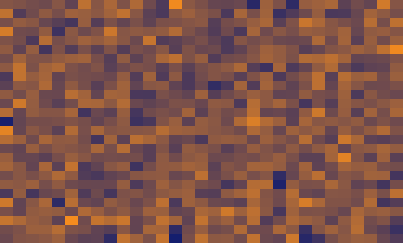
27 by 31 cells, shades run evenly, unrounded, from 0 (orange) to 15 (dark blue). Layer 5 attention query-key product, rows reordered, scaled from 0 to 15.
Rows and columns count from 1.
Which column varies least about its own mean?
3
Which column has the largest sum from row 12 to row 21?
11
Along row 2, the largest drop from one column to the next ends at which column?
19
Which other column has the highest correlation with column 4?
12
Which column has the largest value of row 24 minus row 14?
22
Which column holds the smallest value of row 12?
2
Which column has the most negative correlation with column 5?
9
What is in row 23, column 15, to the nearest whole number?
6
